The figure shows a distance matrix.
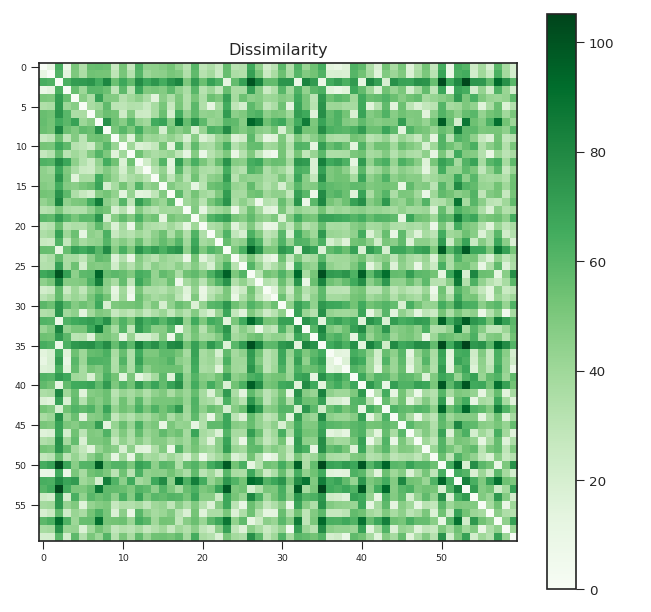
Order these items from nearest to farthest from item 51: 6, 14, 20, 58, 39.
20, 58, 14, 6, 39
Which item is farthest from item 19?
52
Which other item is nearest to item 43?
40
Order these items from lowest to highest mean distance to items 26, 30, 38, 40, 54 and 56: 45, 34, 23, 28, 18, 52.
28, 18, 45, 34, 23, 52
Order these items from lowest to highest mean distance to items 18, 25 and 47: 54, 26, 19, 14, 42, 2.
42, 14, 54, 19, 26, 2
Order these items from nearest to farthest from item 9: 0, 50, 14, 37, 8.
0, 37, 14, 8, 50
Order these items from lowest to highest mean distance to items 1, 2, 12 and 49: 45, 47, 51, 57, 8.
51, 47, 45, 8, 57
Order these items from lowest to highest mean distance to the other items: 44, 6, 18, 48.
18, 44, 48, 6
